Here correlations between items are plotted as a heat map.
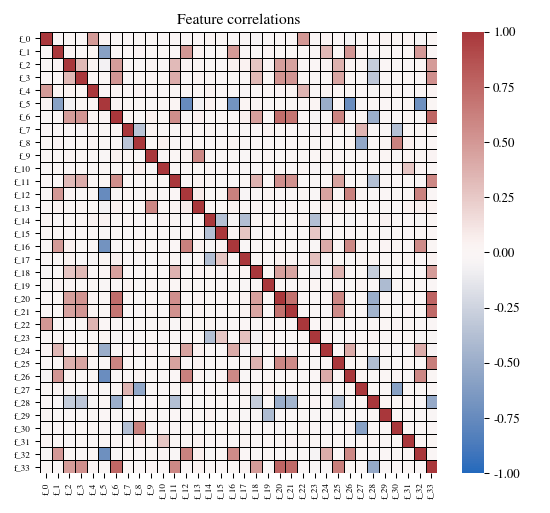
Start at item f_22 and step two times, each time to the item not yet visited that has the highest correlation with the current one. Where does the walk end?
f_4
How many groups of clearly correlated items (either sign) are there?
8
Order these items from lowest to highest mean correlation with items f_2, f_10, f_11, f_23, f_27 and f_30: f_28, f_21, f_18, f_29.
f_28, f_29, f_18, f_21
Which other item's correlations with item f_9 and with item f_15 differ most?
f_13
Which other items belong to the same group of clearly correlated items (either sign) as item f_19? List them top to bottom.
f_29
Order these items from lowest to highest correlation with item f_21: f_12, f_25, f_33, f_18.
f_12, f_18, f_25, f_33
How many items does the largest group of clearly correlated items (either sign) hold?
10
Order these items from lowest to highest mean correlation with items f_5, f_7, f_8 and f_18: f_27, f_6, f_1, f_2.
f_1, f_27, f_2, f_6
